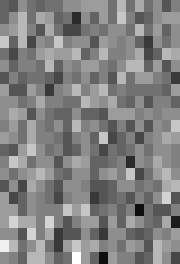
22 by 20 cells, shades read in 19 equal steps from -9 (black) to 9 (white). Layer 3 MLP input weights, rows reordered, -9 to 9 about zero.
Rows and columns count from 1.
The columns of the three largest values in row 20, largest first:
4, 6, 20
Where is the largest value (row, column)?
22, 9
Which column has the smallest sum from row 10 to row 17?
11
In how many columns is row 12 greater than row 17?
10
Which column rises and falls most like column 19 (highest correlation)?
5
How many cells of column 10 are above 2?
2
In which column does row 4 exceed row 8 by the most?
3
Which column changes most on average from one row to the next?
16
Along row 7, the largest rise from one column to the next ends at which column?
14
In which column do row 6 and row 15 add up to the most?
15
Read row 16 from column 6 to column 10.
-1 -3 1 1 0
